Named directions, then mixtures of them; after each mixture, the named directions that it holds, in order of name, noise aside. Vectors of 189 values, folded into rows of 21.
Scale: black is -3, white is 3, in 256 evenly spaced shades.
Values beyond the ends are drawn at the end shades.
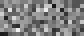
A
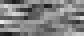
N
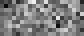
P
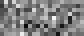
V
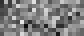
P, V.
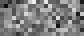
P.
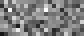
A, V.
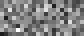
A.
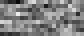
N, P.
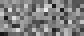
A.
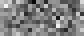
P.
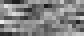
N.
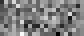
V.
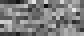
N, P.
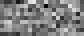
N, P.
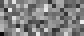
A, V.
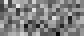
V.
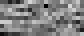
N, P.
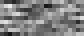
N.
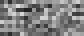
N, V.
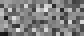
A.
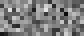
A.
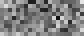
A, P.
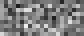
N, V.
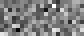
A.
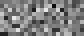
A.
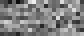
N, P.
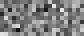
A.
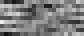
N.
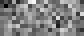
P.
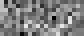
V.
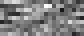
A, N.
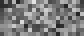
P, V.
